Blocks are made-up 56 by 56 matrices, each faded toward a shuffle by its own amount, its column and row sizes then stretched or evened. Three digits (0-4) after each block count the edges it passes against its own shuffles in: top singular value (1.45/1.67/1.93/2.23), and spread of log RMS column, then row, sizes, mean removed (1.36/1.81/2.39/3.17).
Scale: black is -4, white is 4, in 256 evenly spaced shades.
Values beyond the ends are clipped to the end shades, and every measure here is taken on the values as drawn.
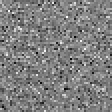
1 0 0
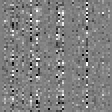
3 4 0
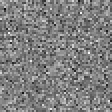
2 0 0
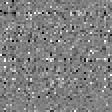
2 1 2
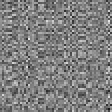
4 3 0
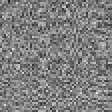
3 0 0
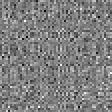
4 0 2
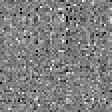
3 1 1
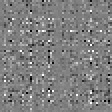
1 3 3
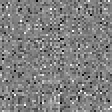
3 1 0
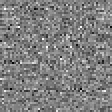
3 0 2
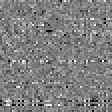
3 0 3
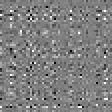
4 3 3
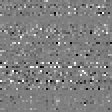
1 0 4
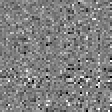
2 2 2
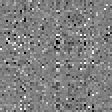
3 2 1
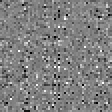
2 2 1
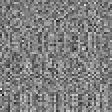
4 1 1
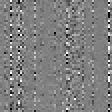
4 4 0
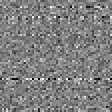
3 0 3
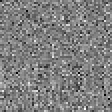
2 1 1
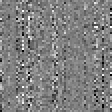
2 4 0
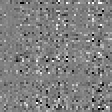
0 3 3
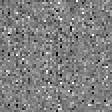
0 2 1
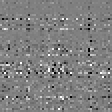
1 2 4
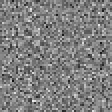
3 1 0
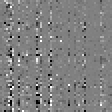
4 4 2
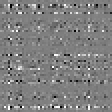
3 2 4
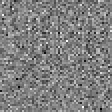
3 0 0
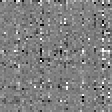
2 3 2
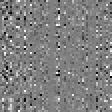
3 4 1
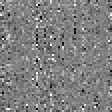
1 3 0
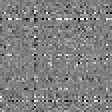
4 2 3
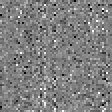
2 2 0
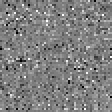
1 1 2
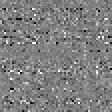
0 1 3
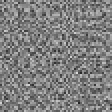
4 0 0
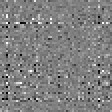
3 2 3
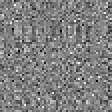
4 1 0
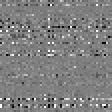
4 1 4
